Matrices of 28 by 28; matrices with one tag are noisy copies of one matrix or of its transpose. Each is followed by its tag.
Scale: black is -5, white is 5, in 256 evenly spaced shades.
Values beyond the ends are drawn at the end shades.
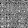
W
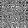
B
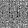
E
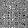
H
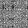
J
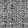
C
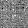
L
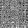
B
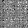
W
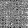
B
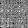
W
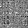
L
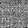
W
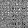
H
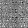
E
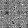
J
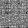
J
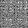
W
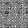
J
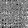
B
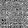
B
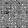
J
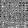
B
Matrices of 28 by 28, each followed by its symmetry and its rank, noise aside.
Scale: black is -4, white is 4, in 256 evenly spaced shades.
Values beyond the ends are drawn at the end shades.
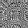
antisymmetric, rank six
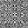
no symmetry, rank three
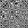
symmetric, rank four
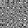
no symmetry, rank three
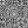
symmetric, rank four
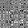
no symmetry, rank four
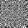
no symmetry, rank four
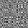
antisymmetric, rank four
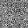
antisymmetric, rank six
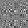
no symmetry, rank three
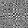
symmetric, rank three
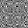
no symmetry, rank three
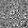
symmetric, rank four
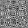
antisymmetric, rank four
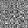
no symmetry, rank four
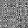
no symmetry, rank four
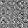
antisymmetric, rank six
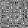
symmetric, rank three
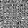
antisymmetric, rank six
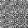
symmetric, rank three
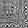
antisymmetric, rank four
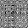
symmetric, rank four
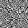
antisymmetric, rank six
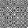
symmetric, rank three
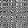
no symmetry, rank three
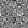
antisymmetric, rank four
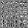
antisymmetric, rank four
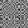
no symmetry, rank three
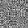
antisymmetric, rank six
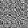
antisymmetric, rank four
